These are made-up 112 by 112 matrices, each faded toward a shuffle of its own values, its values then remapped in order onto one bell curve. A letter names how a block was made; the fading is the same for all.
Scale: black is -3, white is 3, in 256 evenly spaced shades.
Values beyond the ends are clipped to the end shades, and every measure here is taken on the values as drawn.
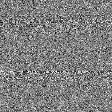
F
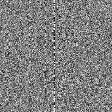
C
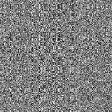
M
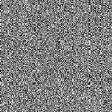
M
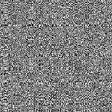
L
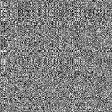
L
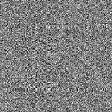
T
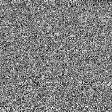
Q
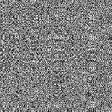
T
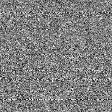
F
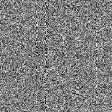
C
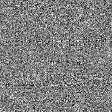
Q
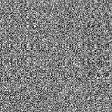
T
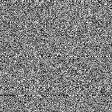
Q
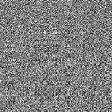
T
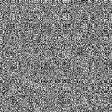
T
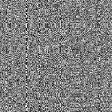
M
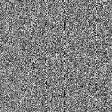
C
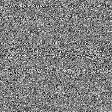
F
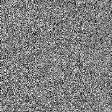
C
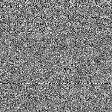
Q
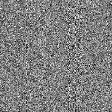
C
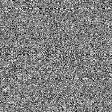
Q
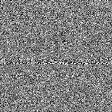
Q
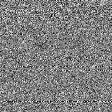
Q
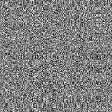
L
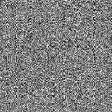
M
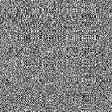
L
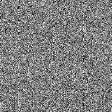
C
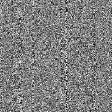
C
